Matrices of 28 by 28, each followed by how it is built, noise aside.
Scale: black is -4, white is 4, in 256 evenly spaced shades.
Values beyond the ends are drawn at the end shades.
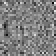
low rank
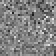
upper triangular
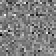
uneven rows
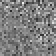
upper triangular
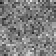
smooth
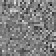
upper triangular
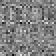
low rank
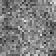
smooth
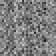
repeating rows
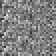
repeating rows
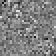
block diagonal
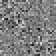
block diagonal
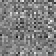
low rank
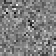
block diagonal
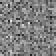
repeating rows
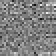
low rank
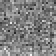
smooth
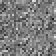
repeating rows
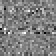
uneven rows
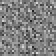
repeating rows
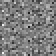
repeating rows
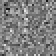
low rank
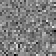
low rank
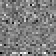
uneven rows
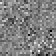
block diagonal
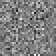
low rank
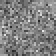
smooth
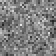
smooth
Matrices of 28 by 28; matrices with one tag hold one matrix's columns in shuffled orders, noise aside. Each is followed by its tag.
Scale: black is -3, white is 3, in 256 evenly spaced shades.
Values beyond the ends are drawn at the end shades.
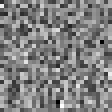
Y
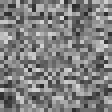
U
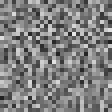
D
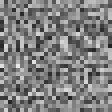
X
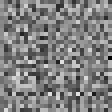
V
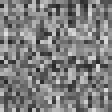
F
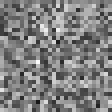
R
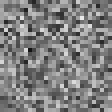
D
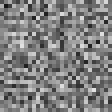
U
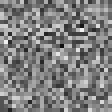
D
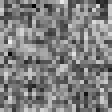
F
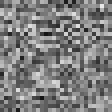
D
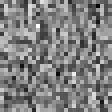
F
